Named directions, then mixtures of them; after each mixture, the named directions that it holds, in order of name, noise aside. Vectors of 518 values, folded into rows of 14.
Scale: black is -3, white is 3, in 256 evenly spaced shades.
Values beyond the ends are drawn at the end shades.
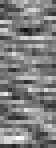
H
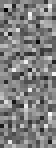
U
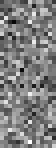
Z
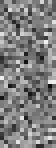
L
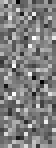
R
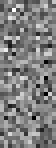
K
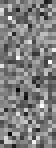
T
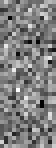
T, U.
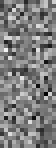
K.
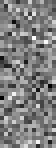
L, R, Z.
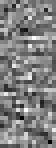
H, R, U.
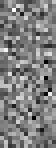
K.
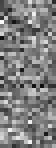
H, Z.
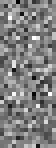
K, R.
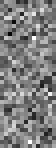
K, R, Z.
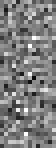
H, R, U.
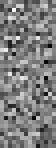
K.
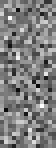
K, T.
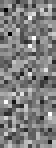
R, U, Z.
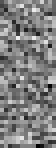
H, K, L.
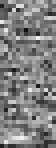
H, K.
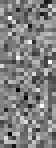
T.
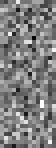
R, T, U.
